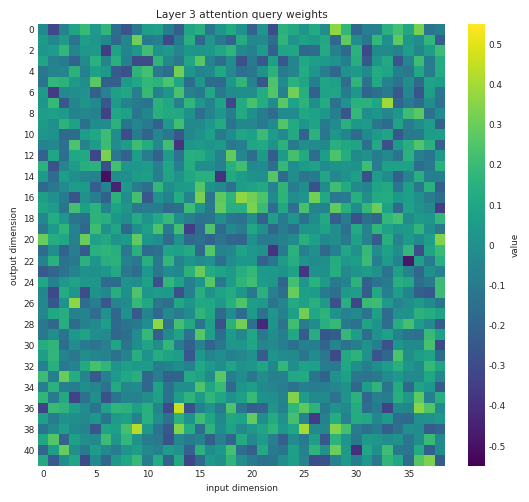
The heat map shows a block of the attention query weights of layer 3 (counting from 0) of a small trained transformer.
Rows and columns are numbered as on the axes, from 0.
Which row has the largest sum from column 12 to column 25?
16
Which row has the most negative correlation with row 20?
23
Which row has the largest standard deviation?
36
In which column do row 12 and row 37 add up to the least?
26
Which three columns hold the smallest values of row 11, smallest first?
13, 33, 38
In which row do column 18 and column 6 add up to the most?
12
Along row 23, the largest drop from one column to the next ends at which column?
25
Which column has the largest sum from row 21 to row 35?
24
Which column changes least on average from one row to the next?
27
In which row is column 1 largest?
39
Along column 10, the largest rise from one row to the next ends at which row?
4
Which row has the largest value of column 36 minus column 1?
0
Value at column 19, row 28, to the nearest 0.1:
0.3
